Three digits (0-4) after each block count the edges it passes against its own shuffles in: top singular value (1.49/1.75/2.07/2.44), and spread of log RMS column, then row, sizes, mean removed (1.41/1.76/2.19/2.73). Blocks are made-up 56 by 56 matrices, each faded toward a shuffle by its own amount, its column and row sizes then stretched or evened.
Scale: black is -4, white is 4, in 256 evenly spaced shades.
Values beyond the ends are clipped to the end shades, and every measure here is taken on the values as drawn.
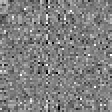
3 2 1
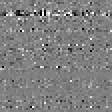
2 1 4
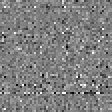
1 1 3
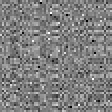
4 0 0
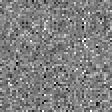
2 1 0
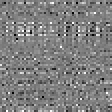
4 0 4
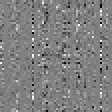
3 4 0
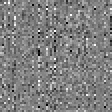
2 4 0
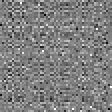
4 2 0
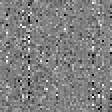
2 3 0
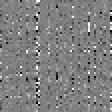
2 4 1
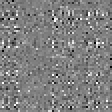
3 3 3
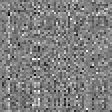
3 3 0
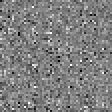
0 3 1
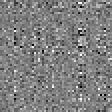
3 3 3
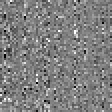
0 4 0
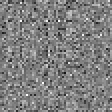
3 1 1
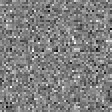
2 1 1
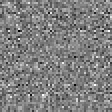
2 1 2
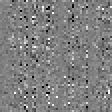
0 4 1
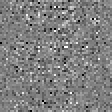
0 3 2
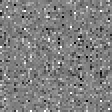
0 3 0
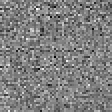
2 0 2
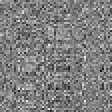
3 3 0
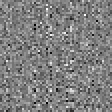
2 3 0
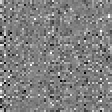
3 3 1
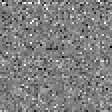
1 0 2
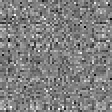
3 0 1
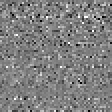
1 0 4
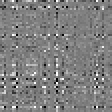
4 4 4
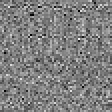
2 0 1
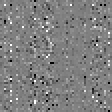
0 4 1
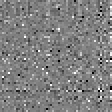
3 2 1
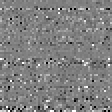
1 0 4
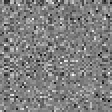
3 0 1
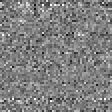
0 0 3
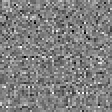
2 0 2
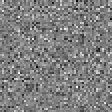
2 0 1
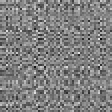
4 4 3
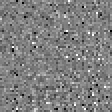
0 1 1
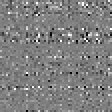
2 2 4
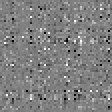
1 3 3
